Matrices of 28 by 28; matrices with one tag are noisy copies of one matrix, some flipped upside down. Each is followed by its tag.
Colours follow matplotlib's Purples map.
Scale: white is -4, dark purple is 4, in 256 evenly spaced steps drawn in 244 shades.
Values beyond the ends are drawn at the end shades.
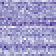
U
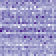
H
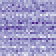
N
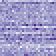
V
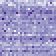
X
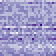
V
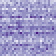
N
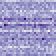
H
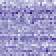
X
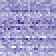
N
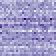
H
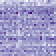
X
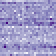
U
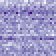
X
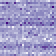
U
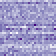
V
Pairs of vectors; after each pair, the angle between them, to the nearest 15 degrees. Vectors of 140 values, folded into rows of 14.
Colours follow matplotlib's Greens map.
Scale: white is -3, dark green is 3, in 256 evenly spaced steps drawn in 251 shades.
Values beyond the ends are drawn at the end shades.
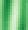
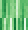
75 degrees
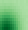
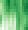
150 degrees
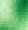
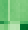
105 degrees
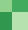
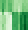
150 degrees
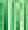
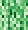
120 degrees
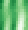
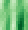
165 degrees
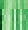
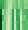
15 degrees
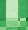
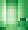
90 degrees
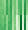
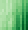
120 degrees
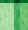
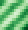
90 degrees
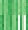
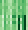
165 degrees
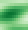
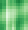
135 degrees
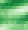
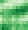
165 degrees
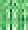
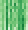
60 degrees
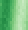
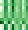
90 degrees
